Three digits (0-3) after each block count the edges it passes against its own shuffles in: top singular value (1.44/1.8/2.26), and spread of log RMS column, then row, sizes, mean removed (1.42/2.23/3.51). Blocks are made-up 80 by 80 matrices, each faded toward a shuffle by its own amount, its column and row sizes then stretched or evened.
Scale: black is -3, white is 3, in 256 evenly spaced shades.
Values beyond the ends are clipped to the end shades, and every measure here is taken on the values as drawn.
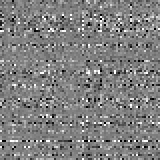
0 2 3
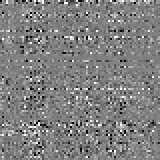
1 2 3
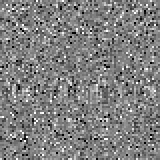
2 1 1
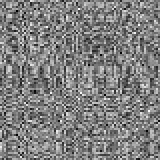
3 1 0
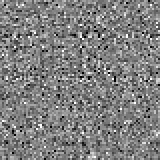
2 1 1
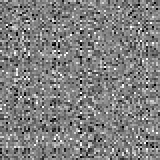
3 2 0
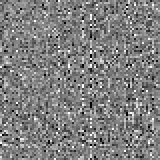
2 2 1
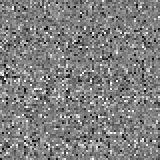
0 1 2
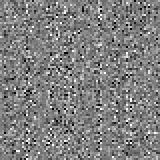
2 2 0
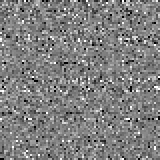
0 1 2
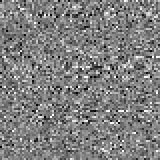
2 0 2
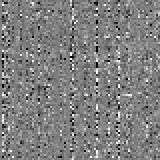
1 3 1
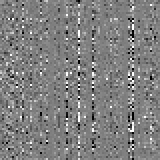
3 3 1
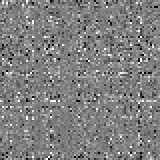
0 2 2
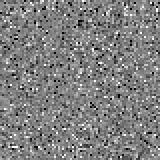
0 0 1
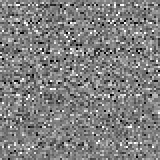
2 0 2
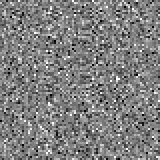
2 1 0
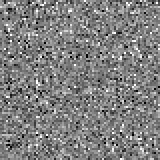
0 1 1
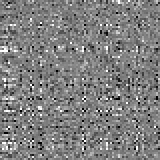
3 2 2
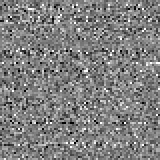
0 0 2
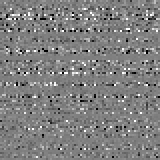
1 0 3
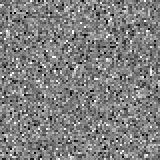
0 0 0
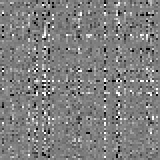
2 3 2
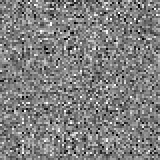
2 1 1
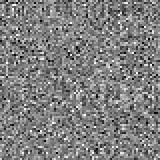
2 0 0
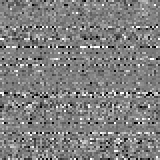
2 0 3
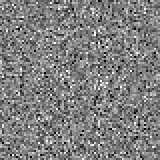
1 1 0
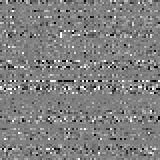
1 1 3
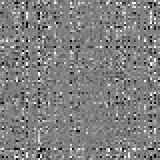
2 3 2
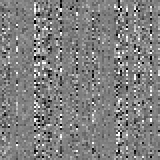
2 3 1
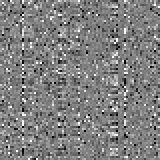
3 2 0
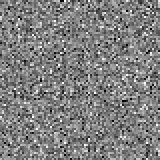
2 1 0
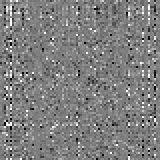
3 2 1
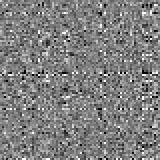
3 2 2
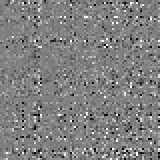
2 2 2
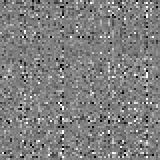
0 2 2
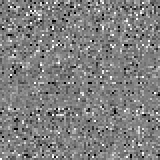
0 1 2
